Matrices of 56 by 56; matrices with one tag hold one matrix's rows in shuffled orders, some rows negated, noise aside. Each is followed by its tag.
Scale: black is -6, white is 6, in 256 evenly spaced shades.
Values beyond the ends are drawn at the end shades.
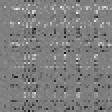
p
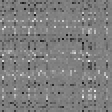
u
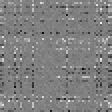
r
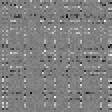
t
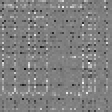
u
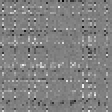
u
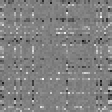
r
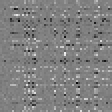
p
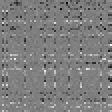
t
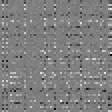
t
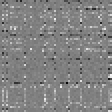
t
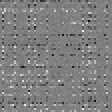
u
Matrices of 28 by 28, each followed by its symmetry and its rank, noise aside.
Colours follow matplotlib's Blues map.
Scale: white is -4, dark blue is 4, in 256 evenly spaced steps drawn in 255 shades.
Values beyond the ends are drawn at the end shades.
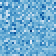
no symmetry, rank eight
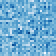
no symmetry, rank eight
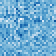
no symmetry, rank seven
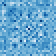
symmetric, rank six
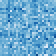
symmetric, rank seven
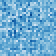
no symmetry, rank seven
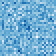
symmetric, rank seven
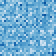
symmetric, rank eight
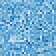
no symmetry, rank seven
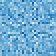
no symmetry, rank six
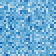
no symmetry, rank eight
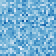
no symmetry, rank seven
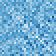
symmetric, rank eight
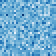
no symmetry, rank seven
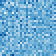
no symmetry, rank eight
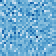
symmetric, rank eight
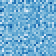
antisymmetric, rank eight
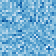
symmetric, rank six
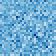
symmetric, rank eight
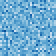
antisymmetric, rank six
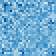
symmetric, rank six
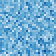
no symmetry, rank eight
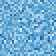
no symmetry, rank eight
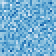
symmetric, rank eight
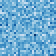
no symmetry, rank eight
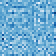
no symmetry, rank six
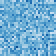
no symmetry, rank eight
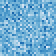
symmetric, rank eight
